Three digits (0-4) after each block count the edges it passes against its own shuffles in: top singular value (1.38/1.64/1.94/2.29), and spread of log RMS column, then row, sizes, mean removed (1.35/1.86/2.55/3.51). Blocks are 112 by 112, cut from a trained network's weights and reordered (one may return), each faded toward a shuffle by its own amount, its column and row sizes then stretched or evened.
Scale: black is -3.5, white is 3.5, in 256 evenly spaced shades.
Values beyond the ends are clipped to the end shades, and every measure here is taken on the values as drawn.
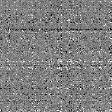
2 3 3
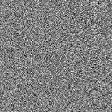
2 1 0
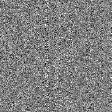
1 3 0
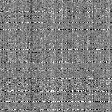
3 0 4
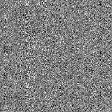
2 3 1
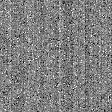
2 1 0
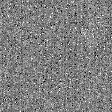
0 1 1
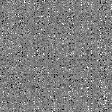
0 3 2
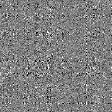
2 3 3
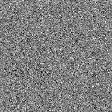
1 1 1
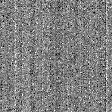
2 2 0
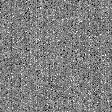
1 1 0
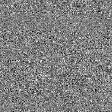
1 0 3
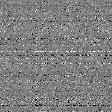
2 1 3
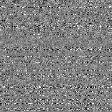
2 1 4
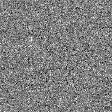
0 1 1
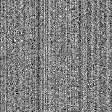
4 1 1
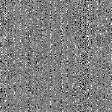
0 4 1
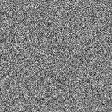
3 0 0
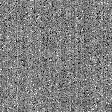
1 0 0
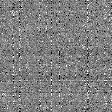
2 3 0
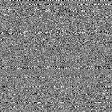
3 0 4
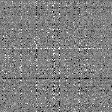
3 3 2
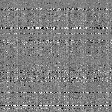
3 0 4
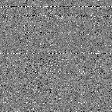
2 2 3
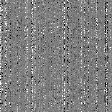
3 4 1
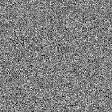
2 1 2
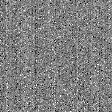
1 2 0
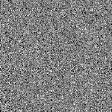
2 2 2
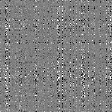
1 4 3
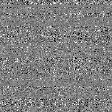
0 2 4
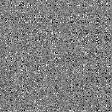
0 3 3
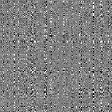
4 4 3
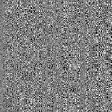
3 4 1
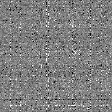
2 3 1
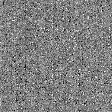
0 0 1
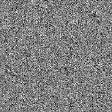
1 2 1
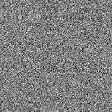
2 1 1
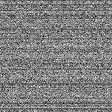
4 0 0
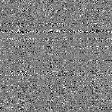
0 3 4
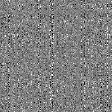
1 4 2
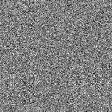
2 1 1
